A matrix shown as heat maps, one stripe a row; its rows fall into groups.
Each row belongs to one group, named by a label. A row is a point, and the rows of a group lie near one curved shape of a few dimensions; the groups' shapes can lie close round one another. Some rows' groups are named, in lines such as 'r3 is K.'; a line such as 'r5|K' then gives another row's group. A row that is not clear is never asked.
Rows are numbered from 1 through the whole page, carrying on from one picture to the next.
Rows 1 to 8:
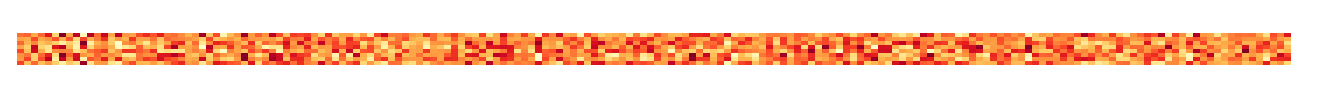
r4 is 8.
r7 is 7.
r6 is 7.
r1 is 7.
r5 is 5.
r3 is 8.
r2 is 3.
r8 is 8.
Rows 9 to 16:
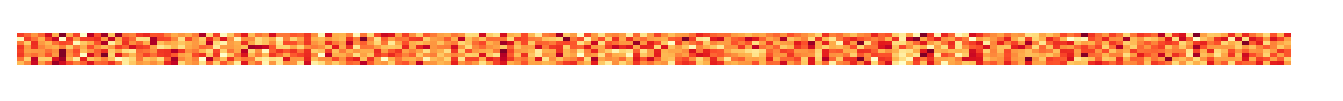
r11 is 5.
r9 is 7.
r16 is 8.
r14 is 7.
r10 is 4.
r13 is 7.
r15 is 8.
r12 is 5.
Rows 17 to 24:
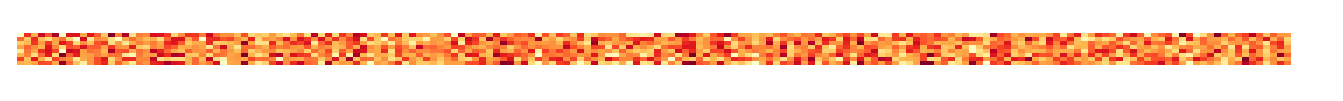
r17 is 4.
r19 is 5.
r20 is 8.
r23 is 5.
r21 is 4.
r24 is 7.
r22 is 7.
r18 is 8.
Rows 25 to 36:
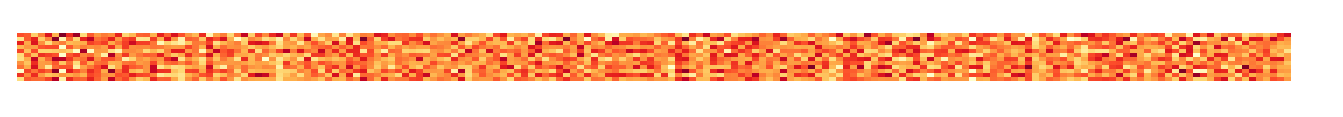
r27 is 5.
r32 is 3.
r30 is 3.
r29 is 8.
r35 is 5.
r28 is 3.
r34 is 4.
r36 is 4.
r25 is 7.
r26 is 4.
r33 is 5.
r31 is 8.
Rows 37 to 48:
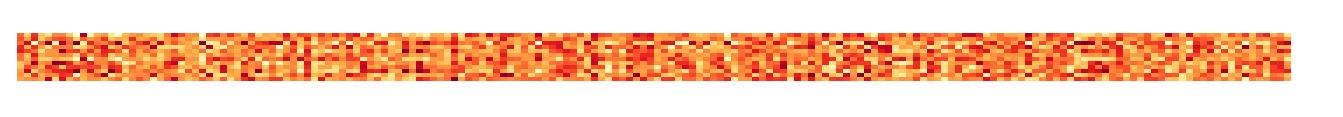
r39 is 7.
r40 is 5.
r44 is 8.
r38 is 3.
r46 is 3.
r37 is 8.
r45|8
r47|5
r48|5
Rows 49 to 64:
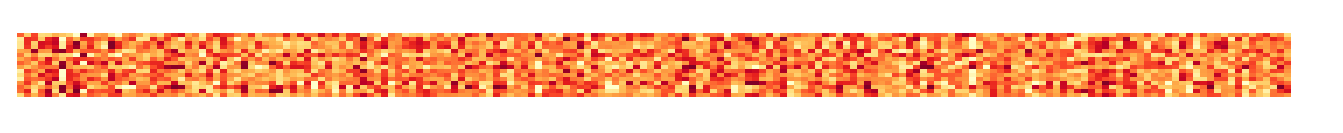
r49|8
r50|4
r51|3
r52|3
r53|8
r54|8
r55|8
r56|7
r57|7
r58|4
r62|7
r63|7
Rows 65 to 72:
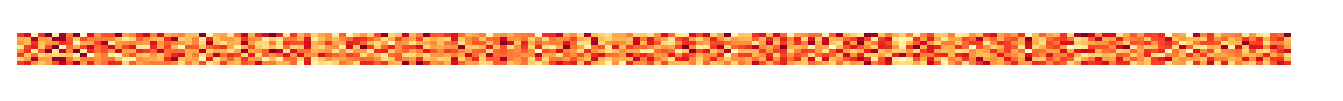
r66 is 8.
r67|5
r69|7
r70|8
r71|8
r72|3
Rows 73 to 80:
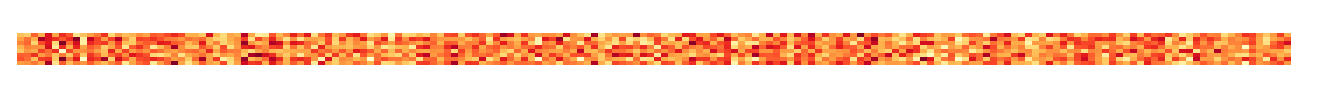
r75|7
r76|5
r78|5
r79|7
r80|5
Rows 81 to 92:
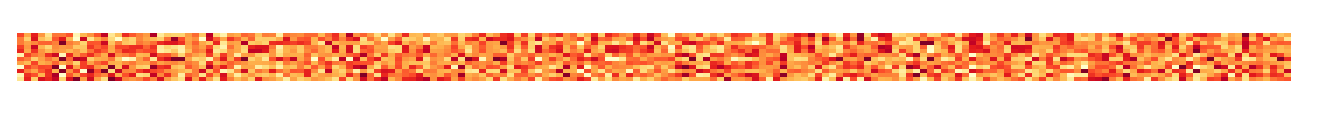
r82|8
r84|5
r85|5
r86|4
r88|3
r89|4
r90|7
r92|3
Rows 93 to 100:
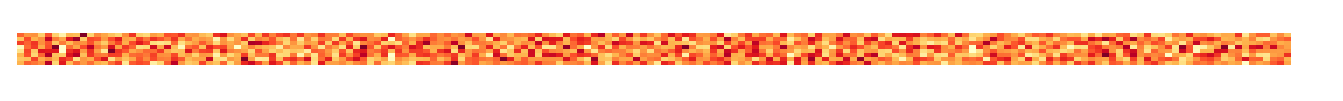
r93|8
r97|3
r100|5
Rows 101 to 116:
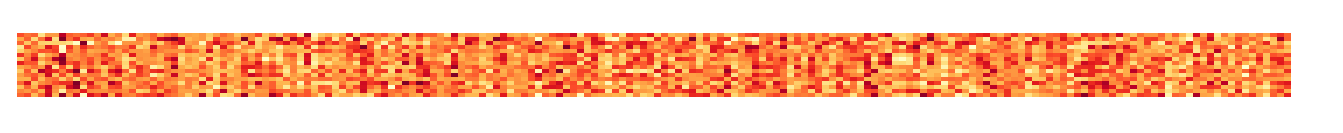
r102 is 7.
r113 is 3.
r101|3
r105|3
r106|3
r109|5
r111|5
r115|8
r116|7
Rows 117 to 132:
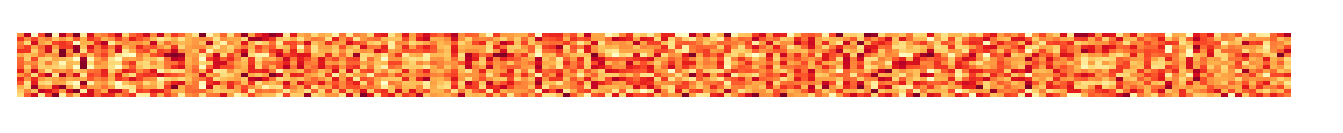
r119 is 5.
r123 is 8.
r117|7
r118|5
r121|7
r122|7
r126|5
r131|4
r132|4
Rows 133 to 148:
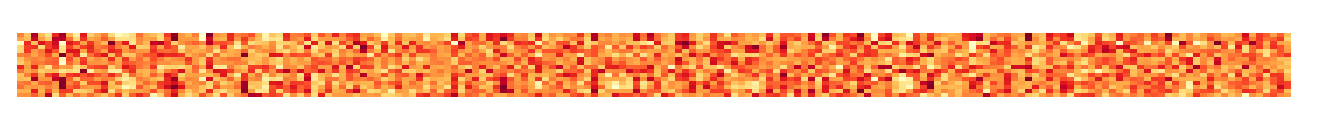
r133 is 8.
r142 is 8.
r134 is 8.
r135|4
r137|4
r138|7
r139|3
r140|3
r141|5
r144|8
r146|7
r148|5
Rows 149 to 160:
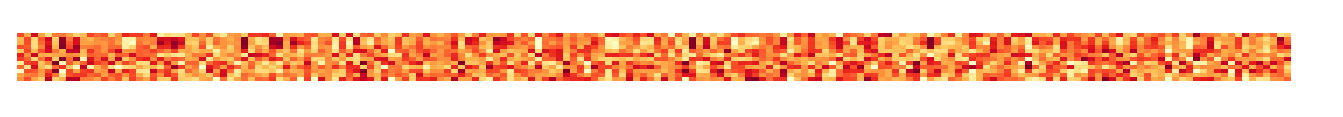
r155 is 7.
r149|5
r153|4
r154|5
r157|8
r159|8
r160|4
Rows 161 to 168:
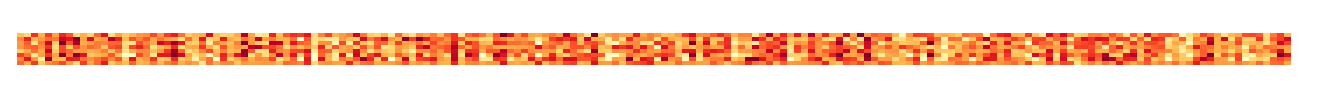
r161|5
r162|3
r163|7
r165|5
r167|4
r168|3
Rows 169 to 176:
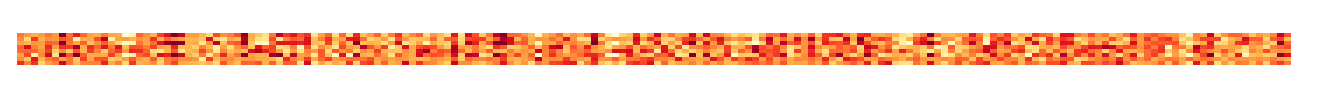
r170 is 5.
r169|7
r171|7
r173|5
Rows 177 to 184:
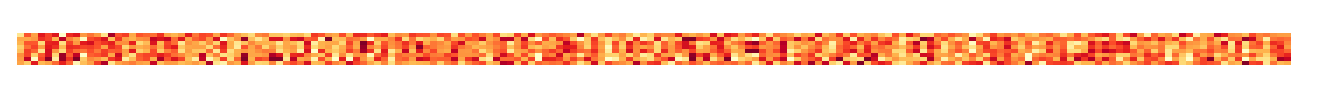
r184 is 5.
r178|7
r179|4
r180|8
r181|4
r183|7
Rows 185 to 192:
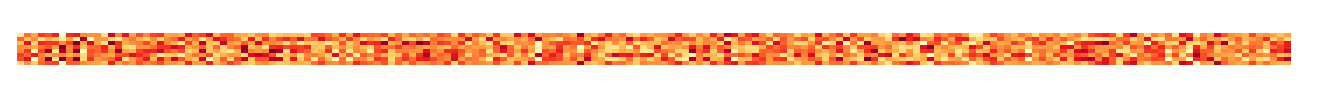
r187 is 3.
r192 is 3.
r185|3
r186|8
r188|7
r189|7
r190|5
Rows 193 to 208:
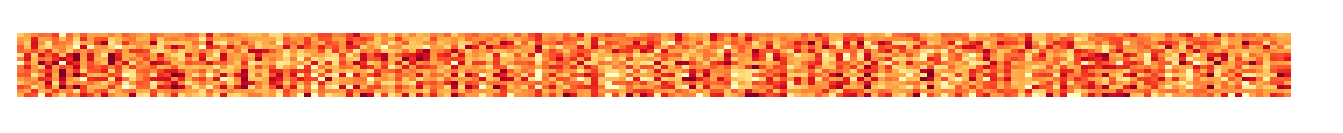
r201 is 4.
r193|3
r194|3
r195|5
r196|8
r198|3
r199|3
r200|4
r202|7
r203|7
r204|7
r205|5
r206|7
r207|3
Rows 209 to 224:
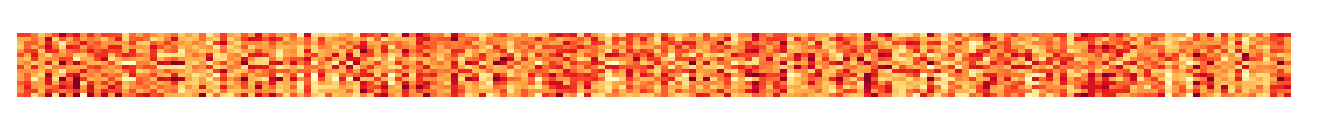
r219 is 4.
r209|3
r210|5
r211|8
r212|4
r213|4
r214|5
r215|5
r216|7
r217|5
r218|8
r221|4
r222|3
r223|4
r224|7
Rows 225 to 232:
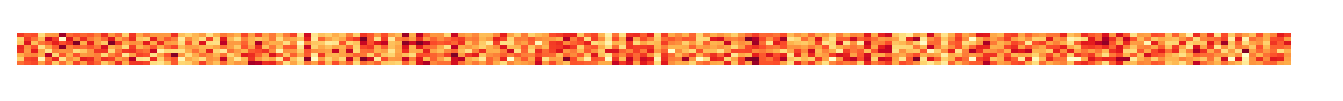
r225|3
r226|4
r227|3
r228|3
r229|5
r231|4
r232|5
